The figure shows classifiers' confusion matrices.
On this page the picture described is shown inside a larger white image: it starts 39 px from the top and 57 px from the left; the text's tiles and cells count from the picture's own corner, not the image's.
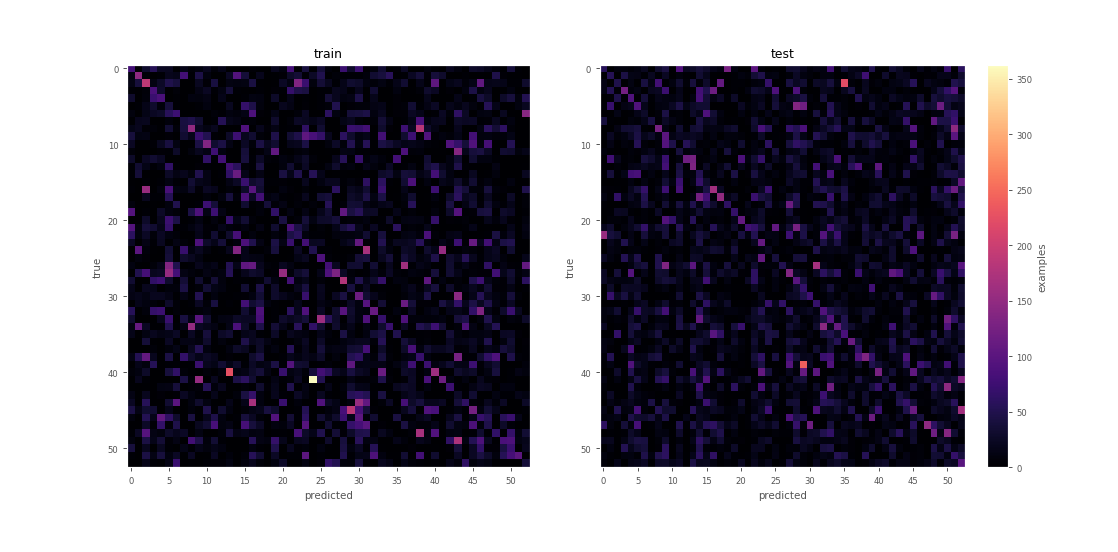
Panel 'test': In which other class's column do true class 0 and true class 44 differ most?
18
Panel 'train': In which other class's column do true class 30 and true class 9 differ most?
43
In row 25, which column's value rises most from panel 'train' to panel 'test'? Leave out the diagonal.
23
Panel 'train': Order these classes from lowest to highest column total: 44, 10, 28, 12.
12, 44, 10, 28
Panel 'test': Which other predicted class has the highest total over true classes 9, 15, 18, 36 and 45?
52
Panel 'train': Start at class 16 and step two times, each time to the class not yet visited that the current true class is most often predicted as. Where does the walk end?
22
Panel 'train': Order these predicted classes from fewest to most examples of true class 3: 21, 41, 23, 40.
41, 40, 23, 21
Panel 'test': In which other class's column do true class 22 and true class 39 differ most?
29
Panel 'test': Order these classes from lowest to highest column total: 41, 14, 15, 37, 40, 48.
41, 37, 40, 48, 15, 14
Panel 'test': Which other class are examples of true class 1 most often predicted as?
38
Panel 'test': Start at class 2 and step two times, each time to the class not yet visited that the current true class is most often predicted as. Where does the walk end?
16
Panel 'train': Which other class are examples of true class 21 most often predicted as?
0
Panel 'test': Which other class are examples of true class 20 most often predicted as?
9
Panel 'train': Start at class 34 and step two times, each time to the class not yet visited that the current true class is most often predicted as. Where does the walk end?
38
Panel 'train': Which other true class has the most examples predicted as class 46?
32
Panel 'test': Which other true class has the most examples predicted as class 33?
42
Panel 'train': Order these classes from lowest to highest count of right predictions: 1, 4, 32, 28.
4, 32, 1, 28
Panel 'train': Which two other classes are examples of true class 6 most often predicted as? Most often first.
52, 16
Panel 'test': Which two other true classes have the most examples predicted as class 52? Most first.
45, 41
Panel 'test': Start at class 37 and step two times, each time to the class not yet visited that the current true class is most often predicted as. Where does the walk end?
14
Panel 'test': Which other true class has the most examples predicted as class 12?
10
